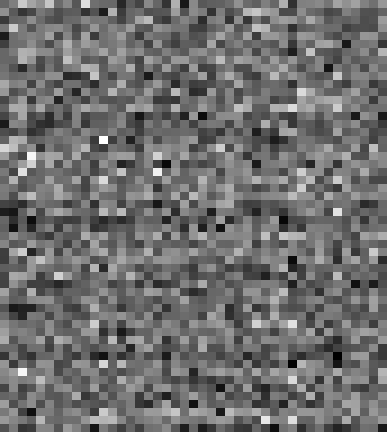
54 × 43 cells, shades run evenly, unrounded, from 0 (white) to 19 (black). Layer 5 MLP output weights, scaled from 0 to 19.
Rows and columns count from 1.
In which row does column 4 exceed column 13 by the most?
52
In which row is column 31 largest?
54
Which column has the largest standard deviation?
33
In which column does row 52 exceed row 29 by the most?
31
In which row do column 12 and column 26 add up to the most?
28
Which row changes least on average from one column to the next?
38
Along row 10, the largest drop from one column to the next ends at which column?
11
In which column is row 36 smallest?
23
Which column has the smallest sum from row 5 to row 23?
3
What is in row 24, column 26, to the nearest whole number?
6
